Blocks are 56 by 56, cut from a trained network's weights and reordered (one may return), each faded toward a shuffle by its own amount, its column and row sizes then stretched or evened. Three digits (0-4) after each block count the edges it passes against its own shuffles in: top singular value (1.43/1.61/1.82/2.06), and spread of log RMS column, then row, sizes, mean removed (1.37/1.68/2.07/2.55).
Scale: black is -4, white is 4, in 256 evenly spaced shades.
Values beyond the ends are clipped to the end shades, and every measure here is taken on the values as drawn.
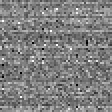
2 1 0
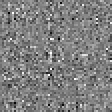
0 3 3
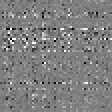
3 3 4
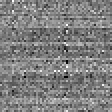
4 2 0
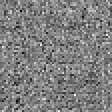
2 1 0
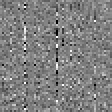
1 4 0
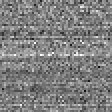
3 0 2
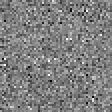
0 2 1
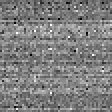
4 2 2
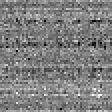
4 2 3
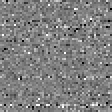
1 0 3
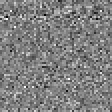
1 0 2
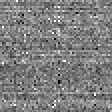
2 1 0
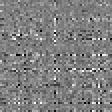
4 2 4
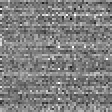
4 2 1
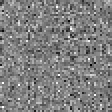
3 3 0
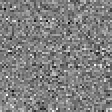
0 0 2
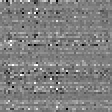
2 2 4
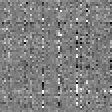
1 4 1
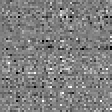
0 3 4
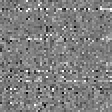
3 2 3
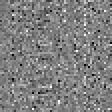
1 3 0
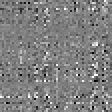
2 4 4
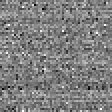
1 1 1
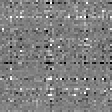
2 3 4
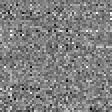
0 1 3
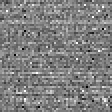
2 0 2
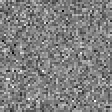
0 0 0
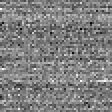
3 0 2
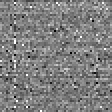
1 1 0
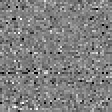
1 1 3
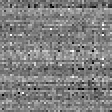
4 2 3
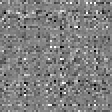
1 3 4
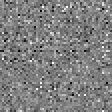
0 1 2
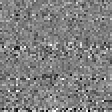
1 1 4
